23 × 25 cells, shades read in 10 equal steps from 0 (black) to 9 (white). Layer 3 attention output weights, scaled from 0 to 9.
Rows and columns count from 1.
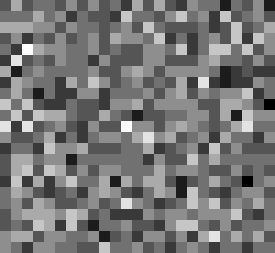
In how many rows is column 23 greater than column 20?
9
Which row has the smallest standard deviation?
23
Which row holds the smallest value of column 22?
11
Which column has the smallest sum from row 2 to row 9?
18
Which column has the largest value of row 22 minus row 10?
20
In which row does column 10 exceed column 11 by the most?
17
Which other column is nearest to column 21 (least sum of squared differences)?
16
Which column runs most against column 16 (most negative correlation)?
24
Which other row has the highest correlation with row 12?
10
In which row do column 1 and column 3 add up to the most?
12
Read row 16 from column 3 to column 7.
7 3 7 6 3
